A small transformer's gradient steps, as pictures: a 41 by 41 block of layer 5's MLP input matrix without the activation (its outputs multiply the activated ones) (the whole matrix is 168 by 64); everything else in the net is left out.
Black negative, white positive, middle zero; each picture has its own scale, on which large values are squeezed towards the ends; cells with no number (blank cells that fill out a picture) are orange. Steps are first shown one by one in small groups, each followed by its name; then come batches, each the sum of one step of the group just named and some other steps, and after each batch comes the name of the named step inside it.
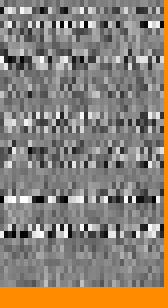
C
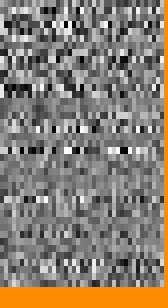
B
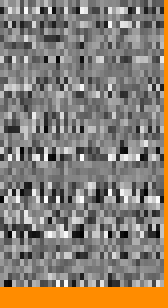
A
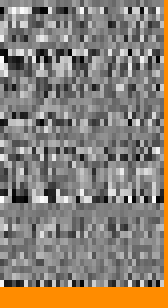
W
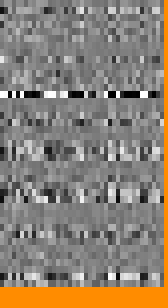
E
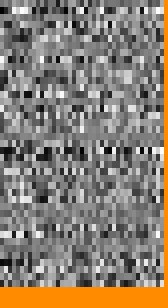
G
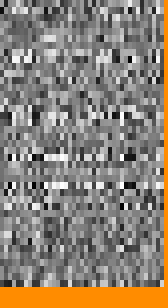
G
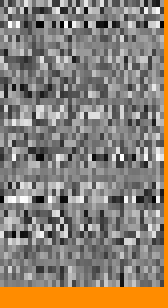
C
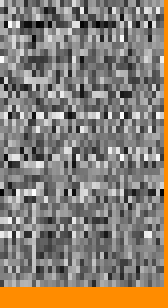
B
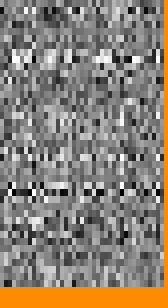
A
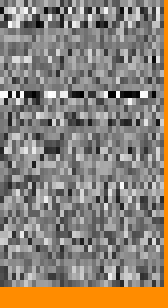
E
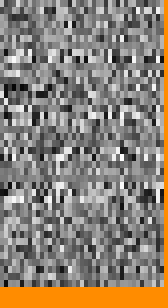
B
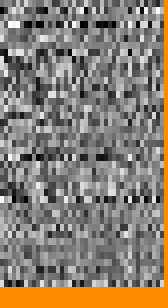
W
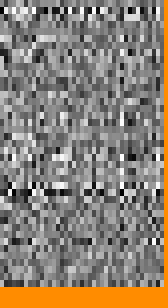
W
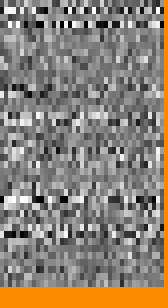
C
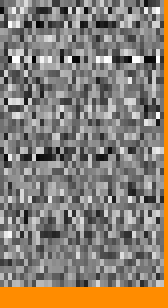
G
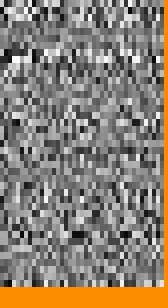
A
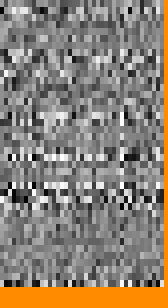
W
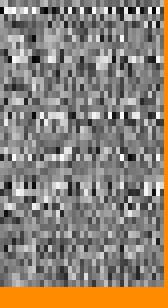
B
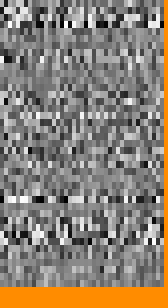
C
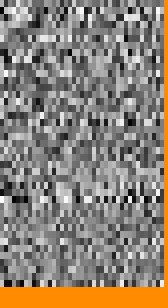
W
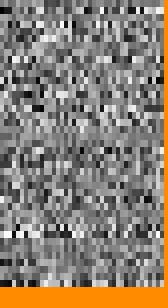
G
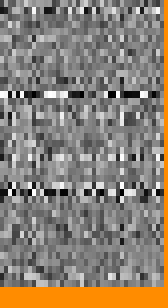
E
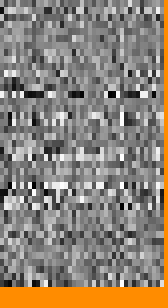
E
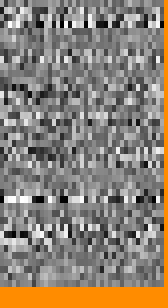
C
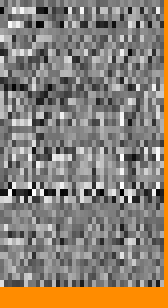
W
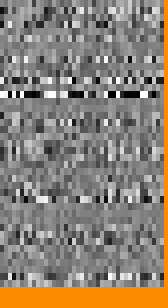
E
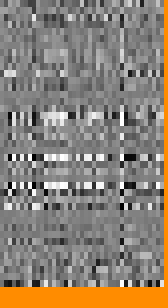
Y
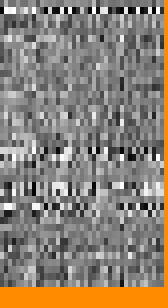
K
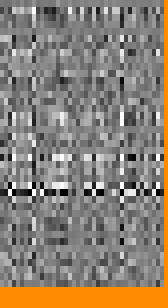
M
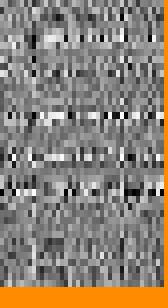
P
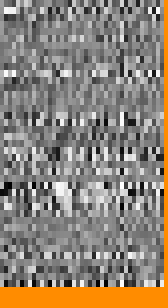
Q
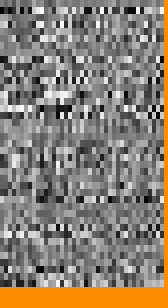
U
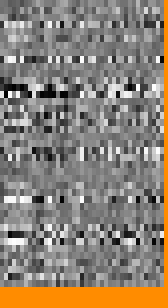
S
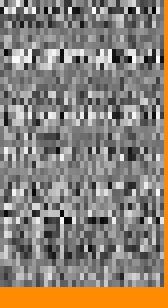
K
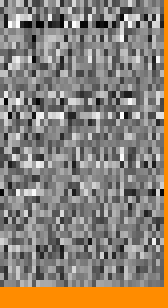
P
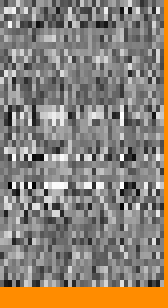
Y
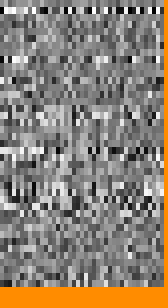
K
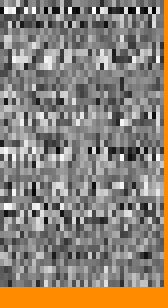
K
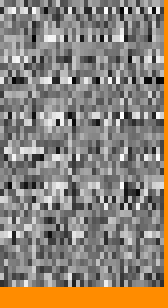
P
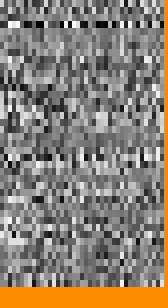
S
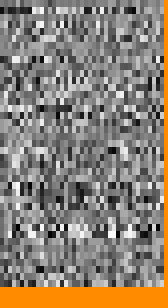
U
